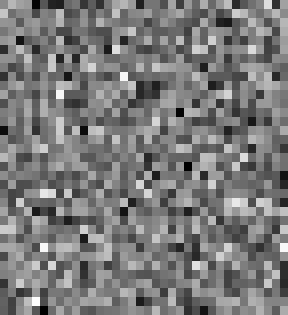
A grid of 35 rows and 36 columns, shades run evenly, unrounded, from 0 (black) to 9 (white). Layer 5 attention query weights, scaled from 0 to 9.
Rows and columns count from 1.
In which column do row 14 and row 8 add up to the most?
20
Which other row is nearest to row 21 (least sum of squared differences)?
25
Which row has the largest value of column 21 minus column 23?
13
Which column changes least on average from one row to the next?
2
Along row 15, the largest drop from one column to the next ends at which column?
11
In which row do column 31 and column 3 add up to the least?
5
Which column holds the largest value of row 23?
30
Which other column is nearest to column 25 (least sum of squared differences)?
15
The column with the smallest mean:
24
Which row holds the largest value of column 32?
6
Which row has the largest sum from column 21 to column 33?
23
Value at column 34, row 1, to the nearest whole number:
8
